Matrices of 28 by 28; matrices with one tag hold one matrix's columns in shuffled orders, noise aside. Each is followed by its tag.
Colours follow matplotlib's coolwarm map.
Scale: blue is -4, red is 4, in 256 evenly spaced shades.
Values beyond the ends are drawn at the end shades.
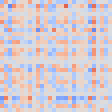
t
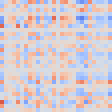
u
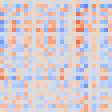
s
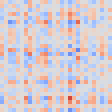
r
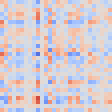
r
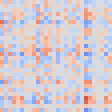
r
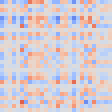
u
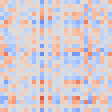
r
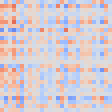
t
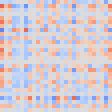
t
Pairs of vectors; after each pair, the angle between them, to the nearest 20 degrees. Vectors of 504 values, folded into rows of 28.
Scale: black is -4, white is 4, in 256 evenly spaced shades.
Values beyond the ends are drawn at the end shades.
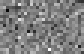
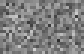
80 degrees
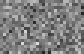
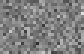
160 degrees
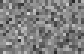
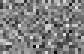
40 degrees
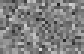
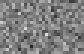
80 degrees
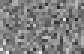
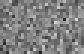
160 degrees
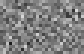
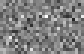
40 degrees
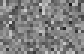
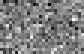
80 degrees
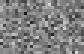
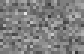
160 degrees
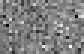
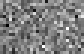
40 degrees
